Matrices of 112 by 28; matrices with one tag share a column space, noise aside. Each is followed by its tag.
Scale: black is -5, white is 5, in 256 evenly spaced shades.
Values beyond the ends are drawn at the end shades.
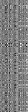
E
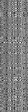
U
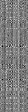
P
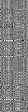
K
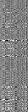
K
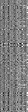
E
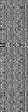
E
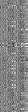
E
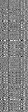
K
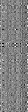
E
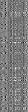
U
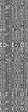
E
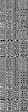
K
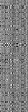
E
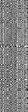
P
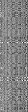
U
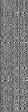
U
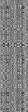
E
